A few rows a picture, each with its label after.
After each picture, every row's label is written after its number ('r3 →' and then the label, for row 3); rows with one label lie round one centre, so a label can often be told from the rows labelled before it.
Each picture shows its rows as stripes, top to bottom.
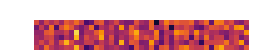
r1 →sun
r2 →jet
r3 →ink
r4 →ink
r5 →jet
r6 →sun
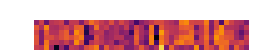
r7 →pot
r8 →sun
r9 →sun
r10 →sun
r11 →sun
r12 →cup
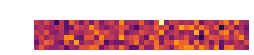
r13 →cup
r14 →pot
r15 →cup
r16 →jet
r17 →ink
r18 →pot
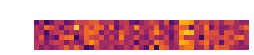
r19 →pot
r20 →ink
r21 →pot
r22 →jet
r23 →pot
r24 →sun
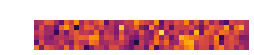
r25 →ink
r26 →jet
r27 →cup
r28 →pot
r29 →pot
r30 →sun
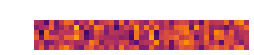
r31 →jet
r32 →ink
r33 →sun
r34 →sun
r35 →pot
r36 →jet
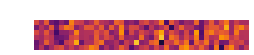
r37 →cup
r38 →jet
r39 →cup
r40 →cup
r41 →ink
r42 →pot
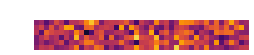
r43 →pot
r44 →jet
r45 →sun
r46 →ink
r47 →pot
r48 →ink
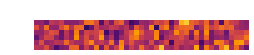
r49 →pot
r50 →sun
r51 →ink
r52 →ink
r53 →jet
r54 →cup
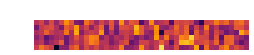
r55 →jet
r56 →ink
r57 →ink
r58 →pot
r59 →pot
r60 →cup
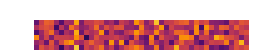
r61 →ink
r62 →cup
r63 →ink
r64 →sun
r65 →jet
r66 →ink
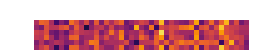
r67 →cup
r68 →sun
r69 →cup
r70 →cup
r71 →pot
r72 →cup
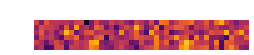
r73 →sun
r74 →ink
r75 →jet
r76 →ink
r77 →pot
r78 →pot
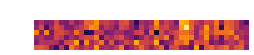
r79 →pot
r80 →pot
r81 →sun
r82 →pot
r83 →ink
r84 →cup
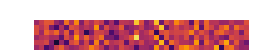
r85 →ink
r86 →cup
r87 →sun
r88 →ink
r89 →cup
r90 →pot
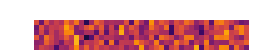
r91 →sun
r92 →jet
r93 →jet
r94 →sun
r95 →ink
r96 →cup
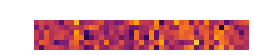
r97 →ink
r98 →pot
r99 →sun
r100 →sun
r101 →cup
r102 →sun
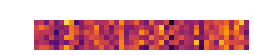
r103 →jet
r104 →cup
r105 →cup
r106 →jet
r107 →cup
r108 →jet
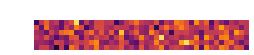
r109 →ink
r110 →sun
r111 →jet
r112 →cup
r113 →pot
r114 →cup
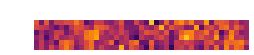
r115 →sun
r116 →cup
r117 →pot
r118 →pot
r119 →jet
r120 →jet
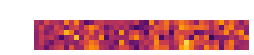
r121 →sun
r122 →pot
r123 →jet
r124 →ink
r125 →pot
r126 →pot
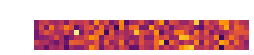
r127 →cup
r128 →jet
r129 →ink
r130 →pot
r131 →cup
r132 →pot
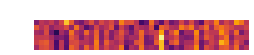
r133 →jet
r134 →sun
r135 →cup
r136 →cup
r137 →cup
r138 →cup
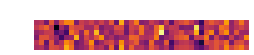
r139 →jet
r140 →cup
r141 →cup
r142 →ink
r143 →jet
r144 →jet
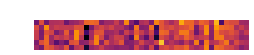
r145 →pot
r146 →sun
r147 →sun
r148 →sun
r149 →cup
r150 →sun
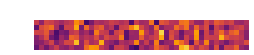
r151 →sun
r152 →ink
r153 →cup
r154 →cup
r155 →ink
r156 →pot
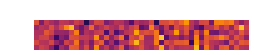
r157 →sun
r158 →jet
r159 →ink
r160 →cup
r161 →ink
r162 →cup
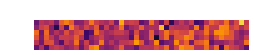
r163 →jet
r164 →cup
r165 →sun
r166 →sun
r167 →ink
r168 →pot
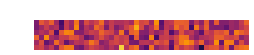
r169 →ink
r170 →ink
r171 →jet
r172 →sun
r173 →pot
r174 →jet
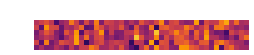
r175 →cup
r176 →sun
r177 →ink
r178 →ink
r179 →sun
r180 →pot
